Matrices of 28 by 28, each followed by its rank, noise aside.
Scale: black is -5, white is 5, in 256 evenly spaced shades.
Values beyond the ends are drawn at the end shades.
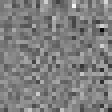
four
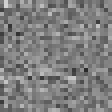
four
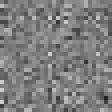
six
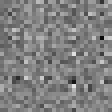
four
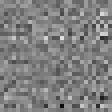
three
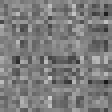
three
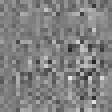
four
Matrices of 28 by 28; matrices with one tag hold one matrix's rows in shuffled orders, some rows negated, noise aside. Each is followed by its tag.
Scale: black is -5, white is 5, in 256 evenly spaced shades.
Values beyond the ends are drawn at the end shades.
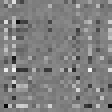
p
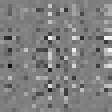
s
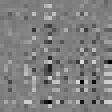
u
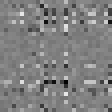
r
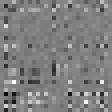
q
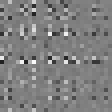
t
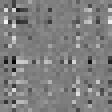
p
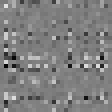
q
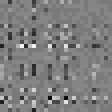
t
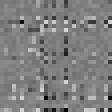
r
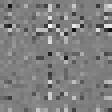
s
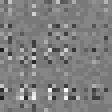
t
